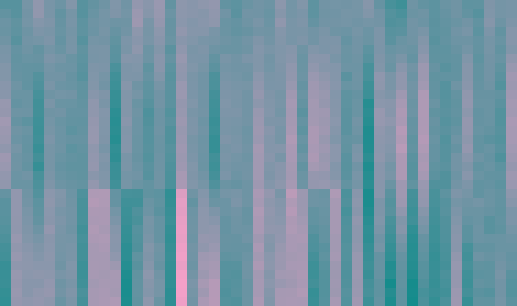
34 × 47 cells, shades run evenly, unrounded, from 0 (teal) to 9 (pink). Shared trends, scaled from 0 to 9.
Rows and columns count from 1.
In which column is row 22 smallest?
34
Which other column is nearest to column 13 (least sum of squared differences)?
15
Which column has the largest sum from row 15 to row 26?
17
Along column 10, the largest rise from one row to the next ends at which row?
22
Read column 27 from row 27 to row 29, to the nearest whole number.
6 6 6
